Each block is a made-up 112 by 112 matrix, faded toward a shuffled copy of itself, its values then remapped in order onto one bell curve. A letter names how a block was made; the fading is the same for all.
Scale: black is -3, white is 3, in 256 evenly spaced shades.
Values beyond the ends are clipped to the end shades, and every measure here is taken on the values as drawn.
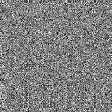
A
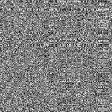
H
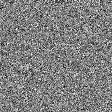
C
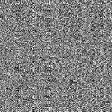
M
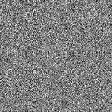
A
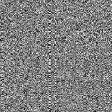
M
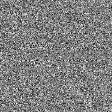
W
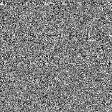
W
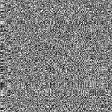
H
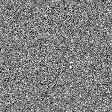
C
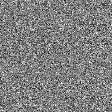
W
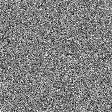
C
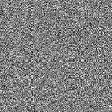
H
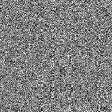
A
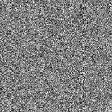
A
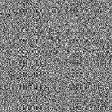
H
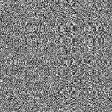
H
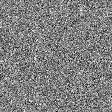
C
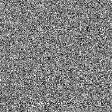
W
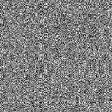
M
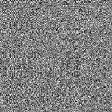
M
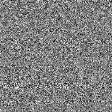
W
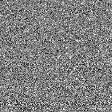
W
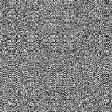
H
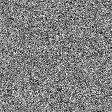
C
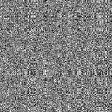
H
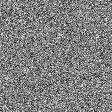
C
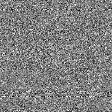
W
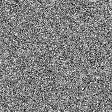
C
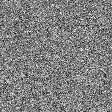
C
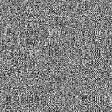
M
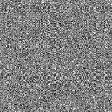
H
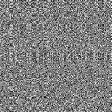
H
